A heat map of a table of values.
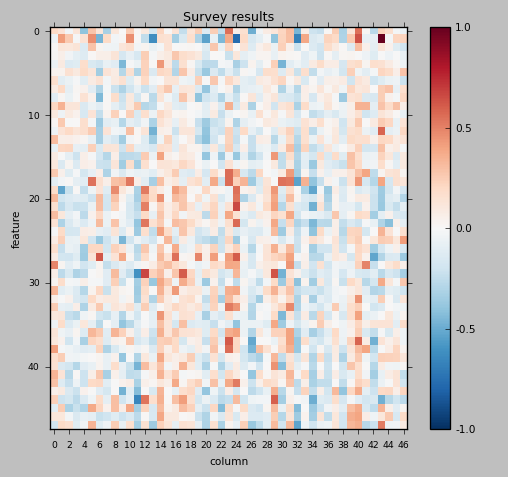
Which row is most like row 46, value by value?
34
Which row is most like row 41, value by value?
22
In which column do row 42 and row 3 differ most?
23
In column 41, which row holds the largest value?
28
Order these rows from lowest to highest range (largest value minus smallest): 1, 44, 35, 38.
35, 38, 44, 1
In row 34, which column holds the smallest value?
30
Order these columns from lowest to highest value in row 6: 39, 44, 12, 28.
39, 44, 28, 12
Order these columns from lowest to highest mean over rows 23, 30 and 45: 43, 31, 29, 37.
37, 43, 31, 29
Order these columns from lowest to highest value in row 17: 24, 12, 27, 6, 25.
25, 12, 6, 27, 24
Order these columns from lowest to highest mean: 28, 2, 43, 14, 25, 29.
2, 25, 28, 43, 29, 14
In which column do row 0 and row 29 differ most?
17
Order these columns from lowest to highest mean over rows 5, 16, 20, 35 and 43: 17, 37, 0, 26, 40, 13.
26, 13, 37, 0, 40, 17
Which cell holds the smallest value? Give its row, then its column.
1, 24
